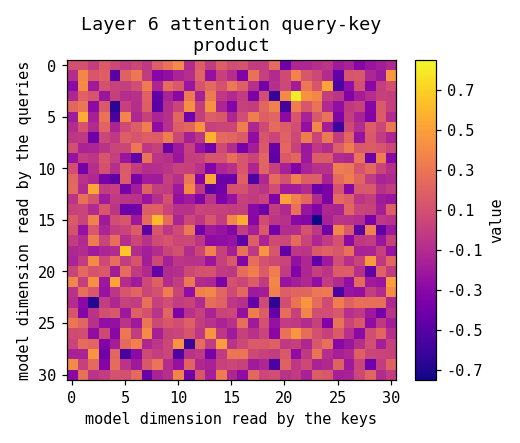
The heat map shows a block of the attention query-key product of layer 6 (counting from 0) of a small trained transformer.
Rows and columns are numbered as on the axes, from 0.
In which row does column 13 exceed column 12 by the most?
11
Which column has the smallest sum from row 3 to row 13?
4
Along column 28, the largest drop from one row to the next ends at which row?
20
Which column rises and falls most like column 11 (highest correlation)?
0
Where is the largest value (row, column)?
3, 21
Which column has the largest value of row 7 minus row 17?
13
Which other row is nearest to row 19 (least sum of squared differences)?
17
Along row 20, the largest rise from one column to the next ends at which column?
29
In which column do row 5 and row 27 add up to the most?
1
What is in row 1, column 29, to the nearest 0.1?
-0.2
